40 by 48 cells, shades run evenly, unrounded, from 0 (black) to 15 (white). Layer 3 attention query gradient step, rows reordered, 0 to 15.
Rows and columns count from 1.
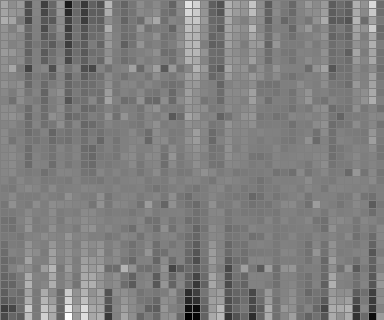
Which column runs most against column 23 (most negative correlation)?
16
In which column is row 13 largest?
47
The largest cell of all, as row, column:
40, 9
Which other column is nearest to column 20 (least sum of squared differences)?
26
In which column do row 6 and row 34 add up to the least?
22
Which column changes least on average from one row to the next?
38
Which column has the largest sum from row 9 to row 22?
25
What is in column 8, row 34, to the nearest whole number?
7
